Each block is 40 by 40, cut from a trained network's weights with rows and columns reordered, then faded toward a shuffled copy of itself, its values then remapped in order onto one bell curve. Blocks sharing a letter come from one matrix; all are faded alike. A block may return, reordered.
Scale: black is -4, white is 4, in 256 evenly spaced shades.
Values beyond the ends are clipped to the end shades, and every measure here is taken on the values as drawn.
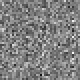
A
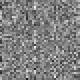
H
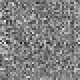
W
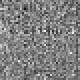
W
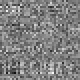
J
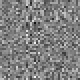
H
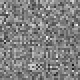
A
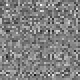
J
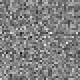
A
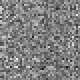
W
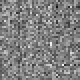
W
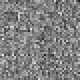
W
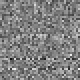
J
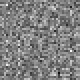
H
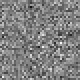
A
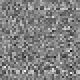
H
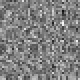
H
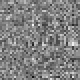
A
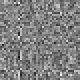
H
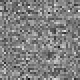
A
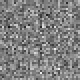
W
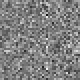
A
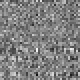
J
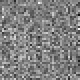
H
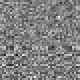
J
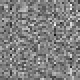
H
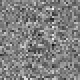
A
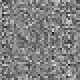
H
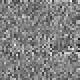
J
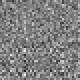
A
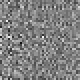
H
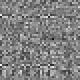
J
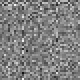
H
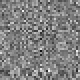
H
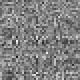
A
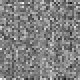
W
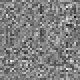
A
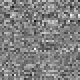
J
